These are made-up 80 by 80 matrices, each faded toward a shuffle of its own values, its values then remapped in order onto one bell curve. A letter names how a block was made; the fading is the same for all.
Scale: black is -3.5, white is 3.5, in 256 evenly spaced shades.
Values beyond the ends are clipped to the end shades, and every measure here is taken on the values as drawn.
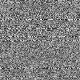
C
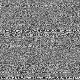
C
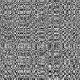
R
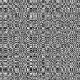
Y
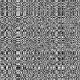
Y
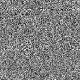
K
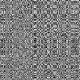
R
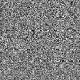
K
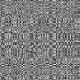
R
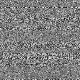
C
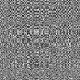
R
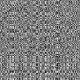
R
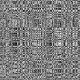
R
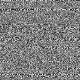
C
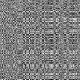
Y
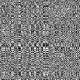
R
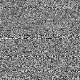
C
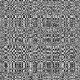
Y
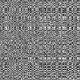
Y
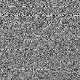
C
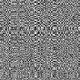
R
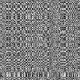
Y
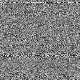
C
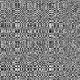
Y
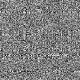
K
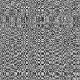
R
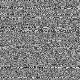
C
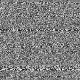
C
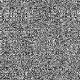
K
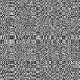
R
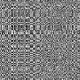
Y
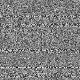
C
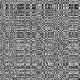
R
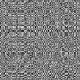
R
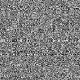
K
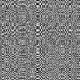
Y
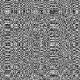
R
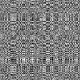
Y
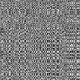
Y
